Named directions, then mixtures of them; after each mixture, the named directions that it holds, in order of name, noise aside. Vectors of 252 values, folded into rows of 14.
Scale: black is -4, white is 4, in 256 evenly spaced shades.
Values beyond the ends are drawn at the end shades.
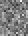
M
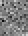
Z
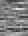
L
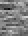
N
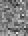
L, M.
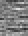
L.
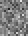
M.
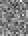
M.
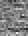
L, M.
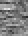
N.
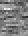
N.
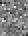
N, Z.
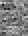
N, Z.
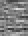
L.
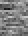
N.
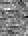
M, N.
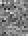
N, Z.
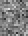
M, N.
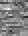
N.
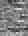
L, M.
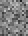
M.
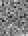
Z.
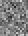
M, Z.
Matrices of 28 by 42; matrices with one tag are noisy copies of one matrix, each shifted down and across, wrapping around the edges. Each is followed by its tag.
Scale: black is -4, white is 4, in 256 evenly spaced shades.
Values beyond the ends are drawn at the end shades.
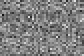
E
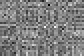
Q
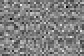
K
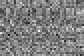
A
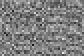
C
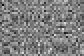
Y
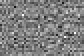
K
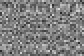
K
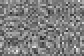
Y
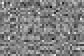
C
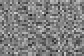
E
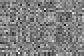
Q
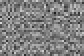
K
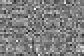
C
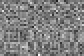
A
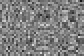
Y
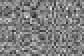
Y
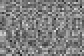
A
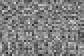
A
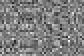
Y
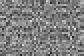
K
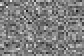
C
